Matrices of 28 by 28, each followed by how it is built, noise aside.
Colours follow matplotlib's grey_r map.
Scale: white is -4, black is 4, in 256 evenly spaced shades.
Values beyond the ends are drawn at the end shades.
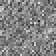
Hankel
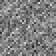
Hankel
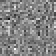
low rank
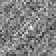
Hankel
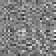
low rank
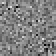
block diagonal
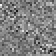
banded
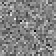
banded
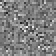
banded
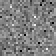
sparse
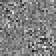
block diagonal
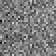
repeating rows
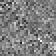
block diagonal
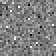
sparse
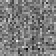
blocks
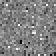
sparse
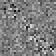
banded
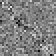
banded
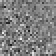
lower triangular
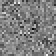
block diagonal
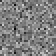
repeating rows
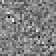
banded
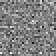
repeating rows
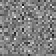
low rank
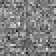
blocks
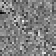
block diagonal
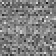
blocks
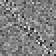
banded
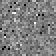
sparse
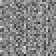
repeating rows
